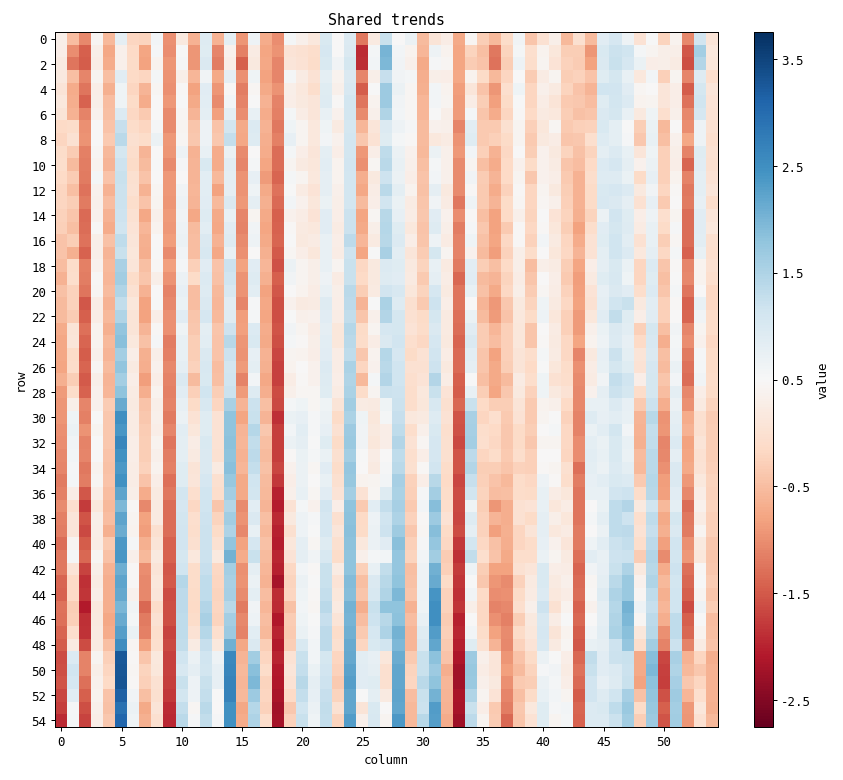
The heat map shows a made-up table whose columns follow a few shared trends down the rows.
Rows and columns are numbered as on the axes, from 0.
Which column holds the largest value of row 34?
5
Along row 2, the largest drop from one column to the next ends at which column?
25
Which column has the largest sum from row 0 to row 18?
27
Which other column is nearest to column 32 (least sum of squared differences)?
38
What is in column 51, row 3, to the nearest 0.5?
0.5
